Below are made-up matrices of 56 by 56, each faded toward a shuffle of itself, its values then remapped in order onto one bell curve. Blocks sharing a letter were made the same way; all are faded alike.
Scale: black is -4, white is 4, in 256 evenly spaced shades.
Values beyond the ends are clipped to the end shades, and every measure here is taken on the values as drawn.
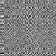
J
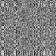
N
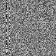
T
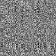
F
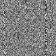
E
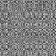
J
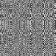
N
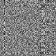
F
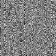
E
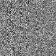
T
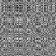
J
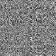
F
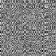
N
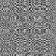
J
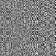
N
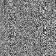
T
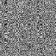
F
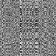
N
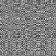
J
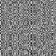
N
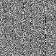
T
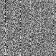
T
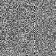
F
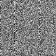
T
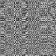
J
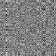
N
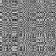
J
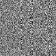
E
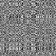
J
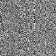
E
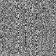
E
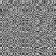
J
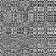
J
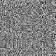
F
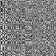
N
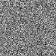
F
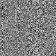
T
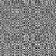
J
